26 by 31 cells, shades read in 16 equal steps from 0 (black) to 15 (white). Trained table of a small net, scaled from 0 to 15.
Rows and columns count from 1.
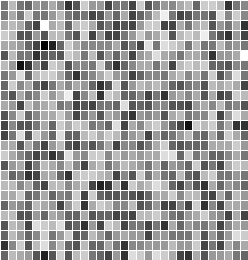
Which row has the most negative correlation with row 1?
21
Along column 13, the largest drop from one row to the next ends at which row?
19
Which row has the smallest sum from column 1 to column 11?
5
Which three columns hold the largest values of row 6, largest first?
31, 20, 9
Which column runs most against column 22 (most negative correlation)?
7
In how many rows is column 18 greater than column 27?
10
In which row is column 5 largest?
23
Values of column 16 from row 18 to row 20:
8 3 6
